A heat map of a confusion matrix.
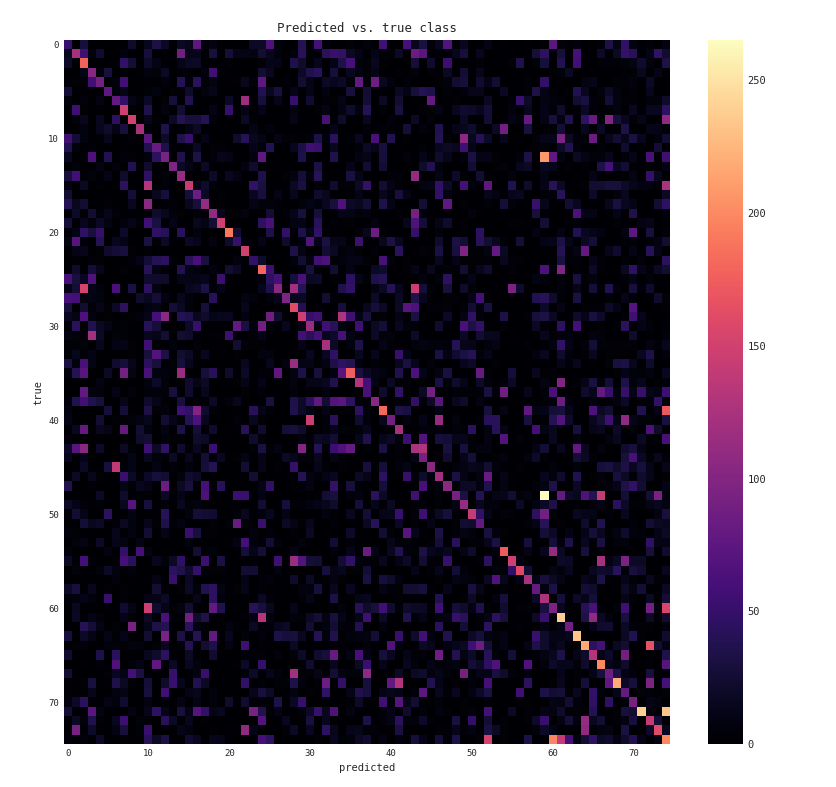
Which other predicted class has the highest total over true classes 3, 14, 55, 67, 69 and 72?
28
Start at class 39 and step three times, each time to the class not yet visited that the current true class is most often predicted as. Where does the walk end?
10
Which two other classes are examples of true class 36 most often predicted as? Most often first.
61, 37
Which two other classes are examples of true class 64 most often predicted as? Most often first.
72, 51
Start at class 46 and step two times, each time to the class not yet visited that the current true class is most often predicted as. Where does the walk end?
42
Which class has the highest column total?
74
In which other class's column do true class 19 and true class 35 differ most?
14
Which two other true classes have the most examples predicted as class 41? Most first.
68, 70
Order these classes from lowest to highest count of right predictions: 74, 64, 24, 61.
24, 74, 64, 61
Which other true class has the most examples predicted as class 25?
29
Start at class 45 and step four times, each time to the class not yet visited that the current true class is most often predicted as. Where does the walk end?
8
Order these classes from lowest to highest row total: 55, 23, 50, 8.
23, 50, 8, 55
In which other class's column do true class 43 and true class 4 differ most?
44
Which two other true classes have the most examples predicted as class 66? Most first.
48, 55
